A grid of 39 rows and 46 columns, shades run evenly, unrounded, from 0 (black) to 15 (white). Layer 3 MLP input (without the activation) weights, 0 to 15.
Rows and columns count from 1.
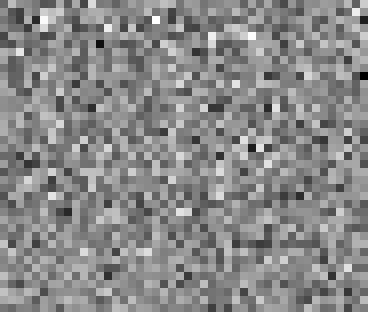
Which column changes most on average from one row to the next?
44
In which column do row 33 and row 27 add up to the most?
23
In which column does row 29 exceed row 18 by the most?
41
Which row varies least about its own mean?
15
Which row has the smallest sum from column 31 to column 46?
31
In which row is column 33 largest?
19
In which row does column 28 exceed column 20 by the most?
25
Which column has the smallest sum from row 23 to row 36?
26
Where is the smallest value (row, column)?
10, 46
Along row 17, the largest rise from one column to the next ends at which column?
22
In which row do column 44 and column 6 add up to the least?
37
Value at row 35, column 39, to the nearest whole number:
9
